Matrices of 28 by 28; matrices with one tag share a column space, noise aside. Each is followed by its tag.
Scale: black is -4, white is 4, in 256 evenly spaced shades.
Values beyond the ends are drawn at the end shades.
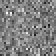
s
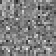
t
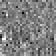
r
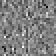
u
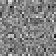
u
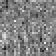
r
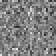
s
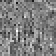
r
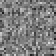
s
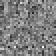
t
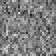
u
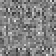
s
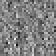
r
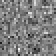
u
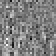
r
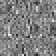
u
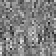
r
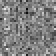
s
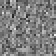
u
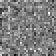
s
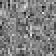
u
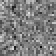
t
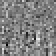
r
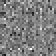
s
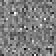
s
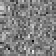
t
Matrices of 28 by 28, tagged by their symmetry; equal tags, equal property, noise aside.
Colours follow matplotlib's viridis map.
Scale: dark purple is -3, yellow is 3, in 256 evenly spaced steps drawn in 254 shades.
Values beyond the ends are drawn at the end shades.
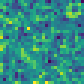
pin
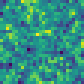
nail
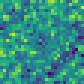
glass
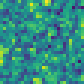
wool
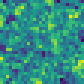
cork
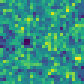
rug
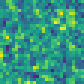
pin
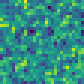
glass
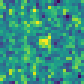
rug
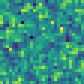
wool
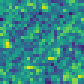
glass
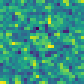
wool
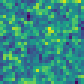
cork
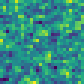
nail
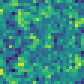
rug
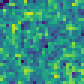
glass
